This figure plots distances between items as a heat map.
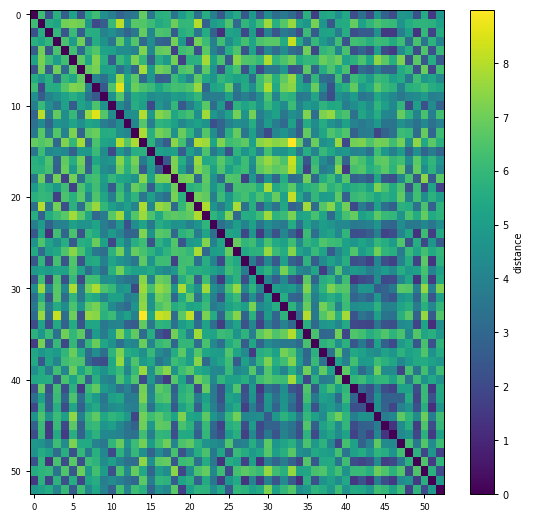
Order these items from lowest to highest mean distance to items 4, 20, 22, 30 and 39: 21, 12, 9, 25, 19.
12, 9, 21, 25, 19
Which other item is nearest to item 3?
20
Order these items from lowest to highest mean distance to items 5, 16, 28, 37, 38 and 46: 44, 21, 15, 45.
15, 45, 44, 21
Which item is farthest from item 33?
14
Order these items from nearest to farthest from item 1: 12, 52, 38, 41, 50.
38, 12, 52, 50, 41
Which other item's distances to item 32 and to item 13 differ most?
44
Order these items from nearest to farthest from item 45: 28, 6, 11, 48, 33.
6, 33, 11, 28, 48
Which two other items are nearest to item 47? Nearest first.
39, 42
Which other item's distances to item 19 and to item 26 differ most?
5
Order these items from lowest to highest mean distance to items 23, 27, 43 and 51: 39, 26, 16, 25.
39, 25, 26, 16
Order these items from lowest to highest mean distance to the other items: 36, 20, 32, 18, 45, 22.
45, 36, 18, 32, 20, 22
